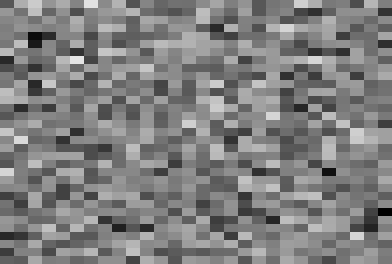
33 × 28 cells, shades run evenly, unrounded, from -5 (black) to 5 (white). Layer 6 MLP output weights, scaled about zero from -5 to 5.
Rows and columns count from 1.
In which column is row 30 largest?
26
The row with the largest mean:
1
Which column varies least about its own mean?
13
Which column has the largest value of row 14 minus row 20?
7
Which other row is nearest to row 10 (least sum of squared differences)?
3
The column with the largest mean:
20
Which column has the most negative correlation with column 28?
17
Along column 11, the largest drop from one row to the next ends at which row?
29
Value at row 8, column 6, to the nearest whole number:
4
